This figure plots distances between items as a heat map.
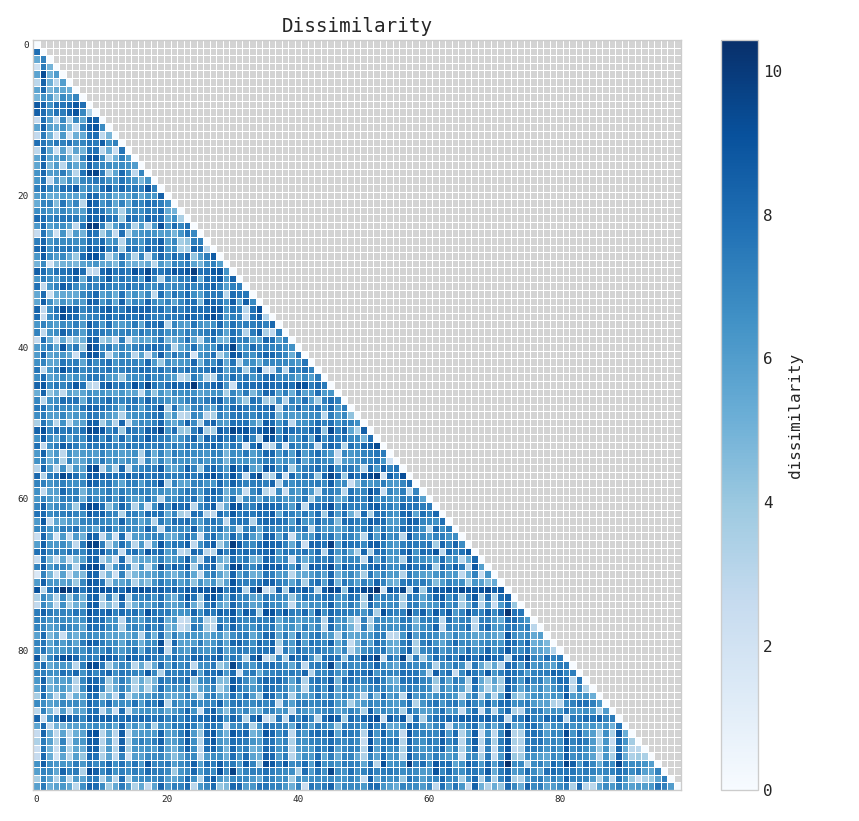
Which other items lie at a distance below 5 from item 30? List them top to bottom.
8, 9, 45
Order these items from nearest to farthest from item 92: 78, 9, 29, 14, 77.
14, 29, 78, 77, 9
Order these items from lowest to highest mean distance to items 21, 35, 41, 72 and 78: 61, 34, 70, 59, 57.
59, 57, 70, 61, 34
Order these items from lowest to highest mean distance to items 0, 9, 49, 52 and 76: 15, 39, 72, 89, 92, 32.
39, 92, 15, 32, 89, 72
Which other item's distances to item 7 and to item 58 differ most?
48
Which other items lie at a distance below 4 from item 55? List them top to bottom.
4, 16, 46, 54, 78
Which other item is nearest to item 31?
83
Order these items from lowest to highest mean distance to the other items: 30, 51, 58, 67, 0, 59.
0, 59, 58, 67, 51, 30
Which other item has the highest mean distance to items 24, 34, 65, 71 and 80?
72
